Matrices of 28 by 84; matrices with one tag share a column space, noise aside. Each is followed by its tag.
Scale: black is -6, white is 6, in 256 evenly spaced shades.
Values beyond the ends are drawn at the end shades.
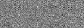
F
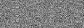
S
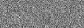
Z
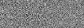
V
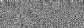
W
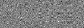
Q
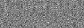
F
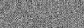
W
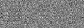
Q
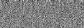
W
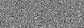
S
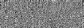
W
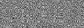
S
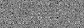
Q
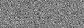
Q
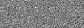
Z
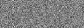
Z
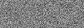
Q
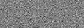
S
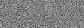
F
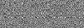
Q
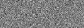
V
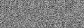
F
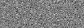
V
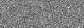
Z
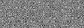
S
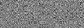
Q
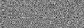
Q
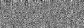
W
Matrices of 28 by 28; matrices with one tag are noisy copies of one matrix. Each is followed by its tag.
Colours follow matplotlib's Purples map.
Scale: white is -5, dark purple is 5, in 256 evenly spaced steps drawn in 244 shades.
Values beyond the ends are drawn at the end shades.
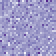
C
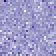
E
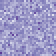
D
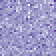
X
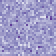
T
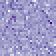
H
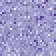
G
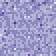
G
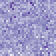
H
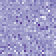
T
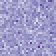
T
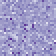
E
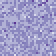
G
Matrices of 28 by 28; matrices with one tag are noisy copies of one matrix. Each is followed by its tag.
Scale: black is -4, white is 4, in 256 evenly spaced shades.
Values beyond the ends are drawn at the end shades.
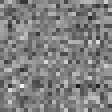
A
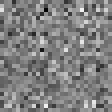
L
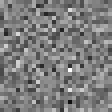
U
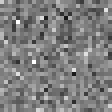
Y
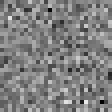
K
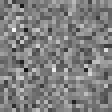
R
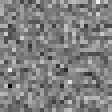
A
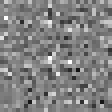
K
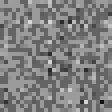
K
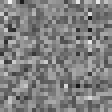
A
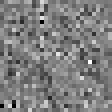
L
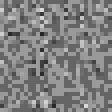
L
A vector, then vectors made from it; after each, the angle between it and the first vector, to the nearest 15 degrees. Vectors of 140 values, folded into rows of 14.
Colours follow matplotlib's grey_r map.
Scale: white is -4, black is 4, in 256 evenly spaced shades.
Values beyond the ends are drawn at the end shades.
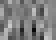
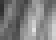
105 degrees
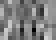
15 degrees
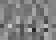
45 degrees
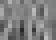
30 degrees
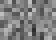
45 degrees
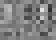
105 degrees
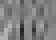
30 degrees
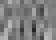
15 degrees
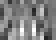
165 degrees
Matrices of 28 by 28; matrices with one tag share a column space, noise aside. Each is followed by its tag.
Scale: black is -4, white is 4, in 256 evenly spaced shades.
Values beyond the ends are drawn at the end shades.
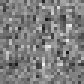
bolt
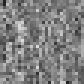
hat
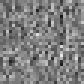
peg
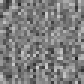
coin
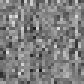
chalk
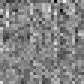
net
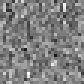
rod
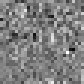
net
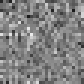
net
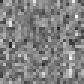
chalk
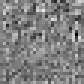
net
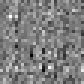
coin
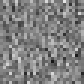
rod
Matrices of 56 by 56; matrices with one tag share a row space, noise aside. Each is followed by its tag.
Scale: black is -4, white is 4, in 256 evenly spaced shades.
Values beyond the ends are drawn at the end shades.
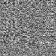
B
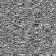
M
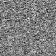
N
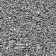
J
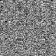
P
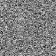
P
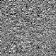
J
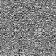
M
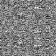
M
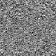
P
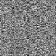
N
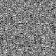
P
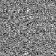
B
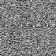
J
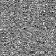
B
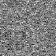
N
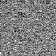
M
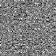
M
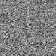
B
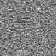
J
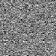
B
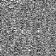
J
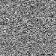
B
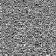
M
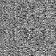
B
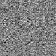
B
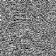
J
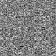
P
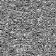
J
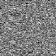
J
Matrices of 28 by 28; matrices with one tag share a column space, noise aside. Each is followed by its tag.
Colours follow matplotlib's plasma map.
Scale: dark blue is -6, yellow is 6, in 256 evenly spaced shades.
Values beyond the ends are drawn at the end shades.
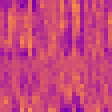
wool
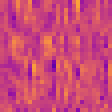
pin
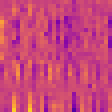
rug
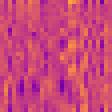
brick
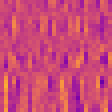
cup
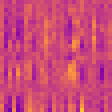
rug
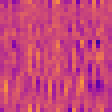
brick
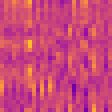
brick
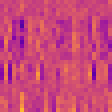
rug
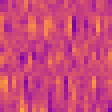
cup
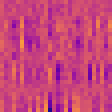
rug
